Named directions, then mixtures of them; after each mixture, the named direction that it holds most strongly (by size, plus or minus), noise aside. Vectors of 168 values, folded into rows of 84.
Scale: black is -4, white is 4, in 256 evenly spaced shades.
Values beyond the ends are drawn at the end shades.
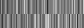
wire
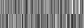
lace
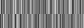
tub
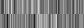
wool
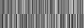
wire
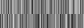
lace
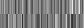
lace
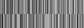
wire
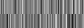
lace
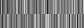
wire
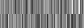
lace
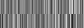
lace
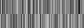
lace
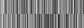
wire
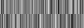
tub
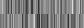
lace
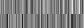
lace
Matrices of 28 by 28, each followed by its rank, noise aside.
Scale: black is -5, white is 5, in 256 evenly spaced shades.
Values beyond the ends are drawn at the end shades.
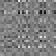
two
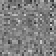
four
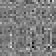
four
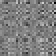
two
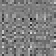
three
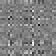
two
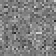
five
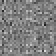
four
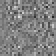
three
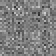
four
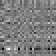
two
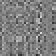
four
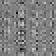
two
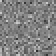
five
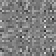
four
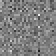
four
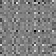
two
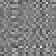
three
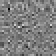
four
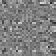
four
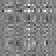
two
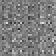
four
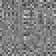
four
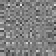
three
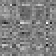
two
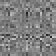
three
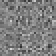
four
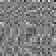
three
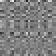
two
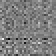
three
